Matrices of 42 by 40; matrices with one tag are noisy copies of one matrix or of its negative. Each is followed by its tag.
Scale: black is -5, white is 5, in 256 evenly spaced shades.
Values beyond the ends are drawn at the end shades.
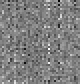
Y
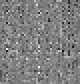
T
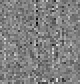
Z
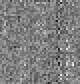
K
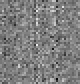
Z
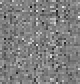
Z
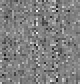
Z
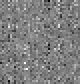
Y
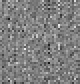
Y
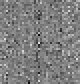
T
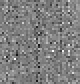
T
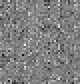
Y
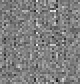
Z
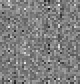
Y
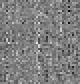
T
